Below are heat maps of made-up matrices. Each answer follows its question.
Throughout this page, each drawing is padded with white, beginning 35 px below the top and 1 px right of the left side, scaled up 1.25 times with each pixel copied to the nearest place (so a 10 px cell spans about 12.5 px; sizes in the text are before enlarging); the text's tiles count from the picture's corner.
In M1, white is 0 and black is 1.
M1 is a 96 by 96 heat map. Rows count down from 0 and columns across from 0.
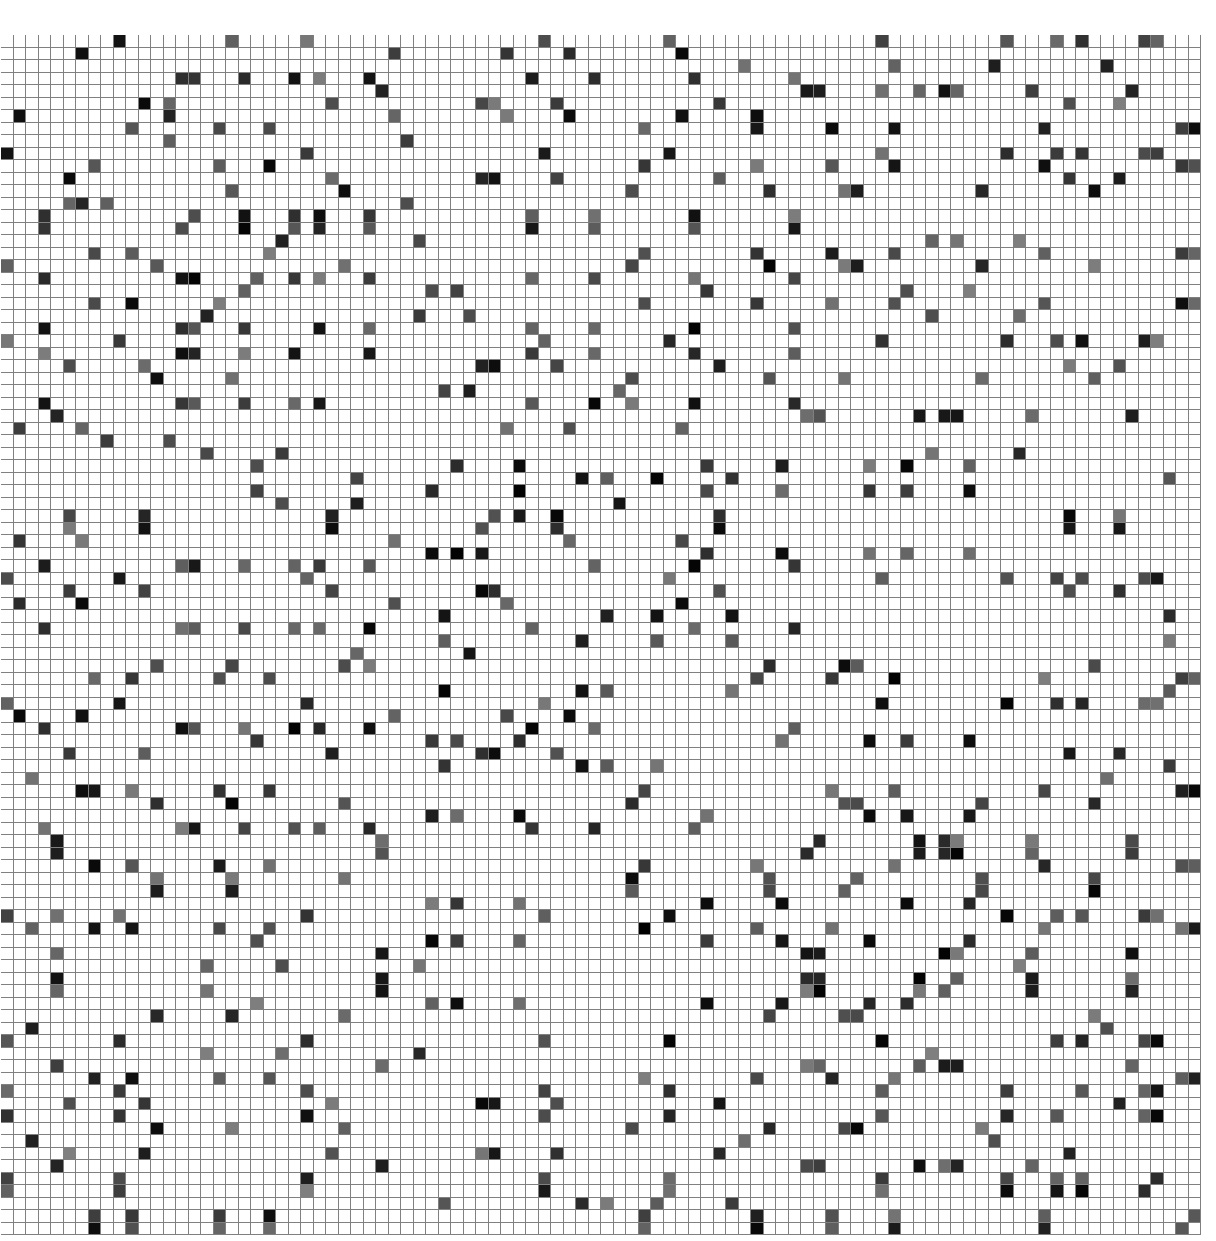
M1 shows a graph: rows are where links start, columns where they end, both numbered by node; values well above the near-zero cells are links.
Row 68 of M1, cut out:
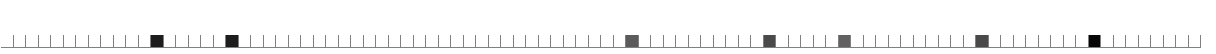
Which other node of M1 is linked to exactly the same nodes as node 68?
node 27
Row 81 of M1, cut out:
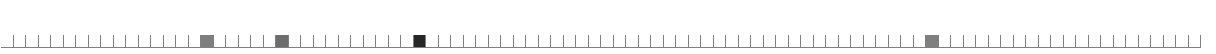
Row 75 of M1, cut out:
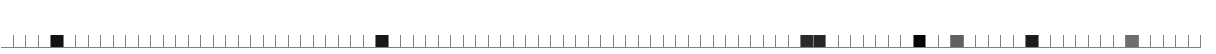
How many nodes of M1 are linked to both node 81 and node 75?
0
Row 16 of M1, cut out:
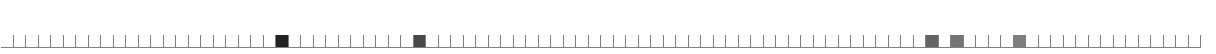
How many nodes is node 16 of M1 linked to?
5
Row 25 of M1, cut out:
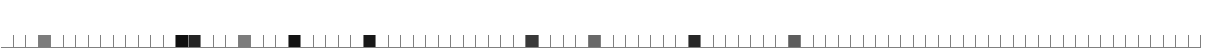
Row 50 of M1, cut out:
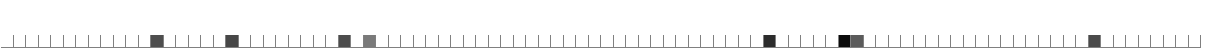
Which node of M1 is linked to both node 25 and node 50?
node 29
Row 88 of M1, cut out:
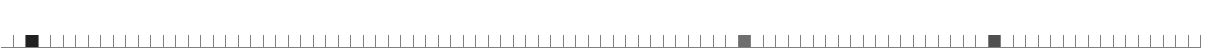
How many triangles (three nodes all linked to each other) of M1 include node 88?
2
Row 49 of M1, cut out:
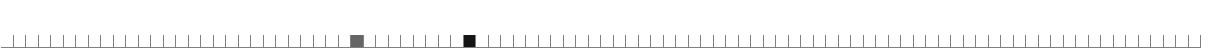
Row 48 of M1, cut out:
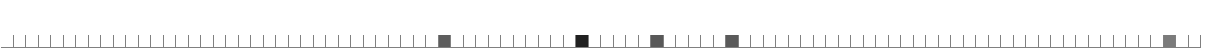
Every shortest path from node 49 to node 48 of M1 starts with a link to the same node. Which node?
node 28
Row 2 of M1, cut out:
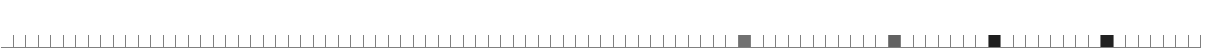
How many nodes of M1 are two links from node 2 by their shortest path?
10
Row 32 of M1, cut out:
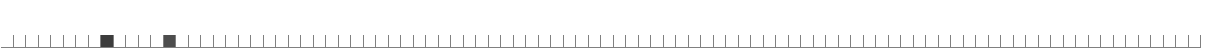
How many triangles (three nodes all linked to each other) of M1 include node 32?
1
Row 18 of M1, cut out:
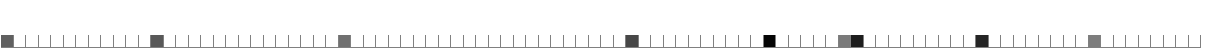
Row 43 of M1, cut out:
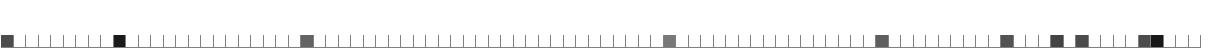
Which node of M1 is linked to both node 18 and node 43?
node 0
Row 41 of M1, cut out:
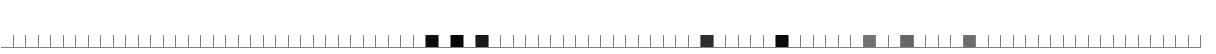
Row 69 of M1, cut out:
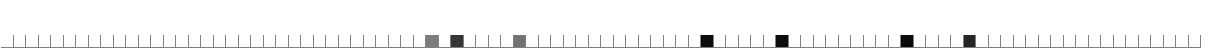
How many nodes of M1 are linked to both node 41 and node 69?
6
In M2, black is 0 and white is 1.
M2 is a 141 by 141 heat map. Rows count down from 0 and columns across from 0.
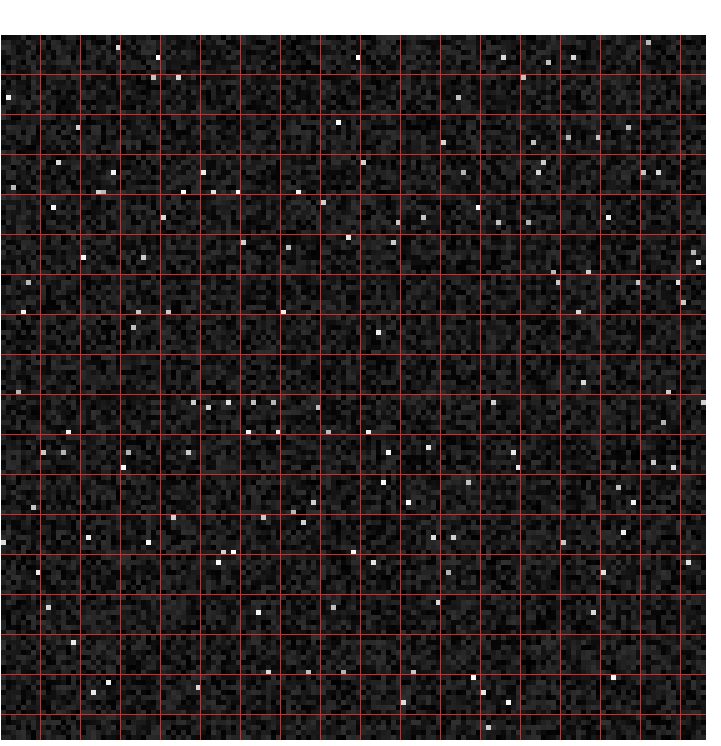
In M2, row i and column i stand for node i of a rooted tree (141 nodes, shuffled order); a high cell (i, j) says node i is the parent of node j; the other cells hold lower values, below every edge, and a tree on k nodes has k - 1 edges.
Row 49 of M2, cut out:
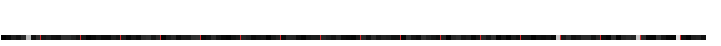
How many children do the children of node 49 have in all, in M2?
5
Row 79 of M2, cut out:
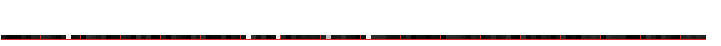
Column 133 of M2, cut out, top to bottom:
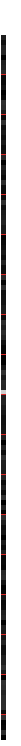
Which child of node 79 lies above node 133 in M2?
55
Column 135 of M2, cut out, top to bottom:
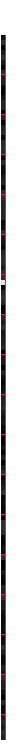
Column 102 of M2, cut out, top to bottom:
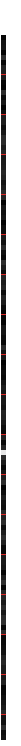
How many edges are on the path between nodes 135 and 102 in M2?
5
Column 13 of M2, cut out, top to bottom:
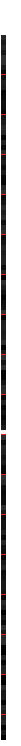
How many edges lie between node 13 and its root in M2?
3
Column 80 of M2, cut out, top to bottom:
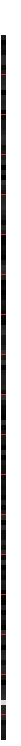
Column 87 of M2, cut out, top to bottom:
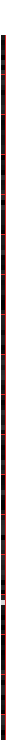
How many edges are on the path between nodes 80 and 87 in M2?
7
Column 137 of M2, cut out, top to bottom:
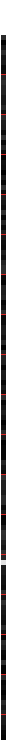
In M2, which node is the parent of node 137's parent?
37
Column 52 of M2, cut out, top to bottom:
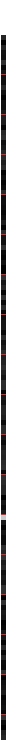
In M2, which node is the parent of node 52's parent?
131
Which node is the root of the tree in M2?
83
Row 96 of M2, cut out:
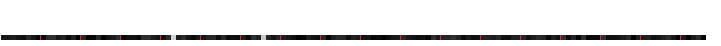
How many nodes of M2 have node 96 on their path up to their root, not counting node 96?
6
